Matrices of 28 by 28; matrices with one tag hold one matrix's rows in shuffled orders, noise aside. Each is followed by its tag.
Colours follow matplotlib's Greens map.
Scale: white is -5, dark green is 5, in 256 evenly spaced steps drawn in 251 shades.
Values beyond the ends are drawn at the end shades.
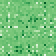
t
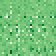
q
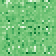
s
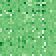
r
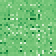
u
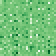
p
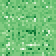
s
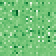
p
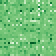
u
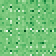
q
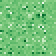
r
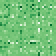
u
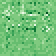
s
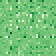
q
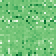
t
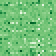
u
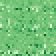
t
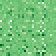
r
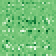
s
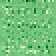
s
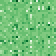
p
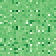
p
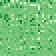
u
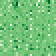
p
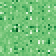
p
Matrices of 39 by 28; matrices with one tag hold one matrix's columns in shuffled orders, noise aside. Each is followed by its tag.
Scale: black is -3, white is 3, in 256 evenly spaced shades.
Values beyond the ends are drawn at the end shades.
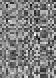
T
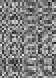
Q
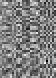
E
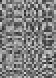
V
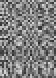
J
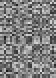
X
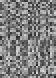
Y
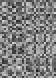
Q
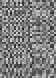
E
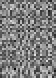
T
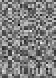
J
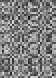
Q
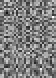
E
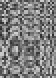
Y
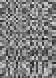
J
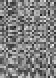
E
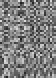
E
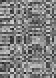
X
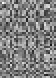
V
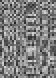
Y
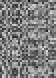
T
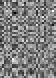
E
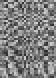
J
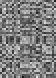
X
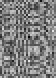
Y
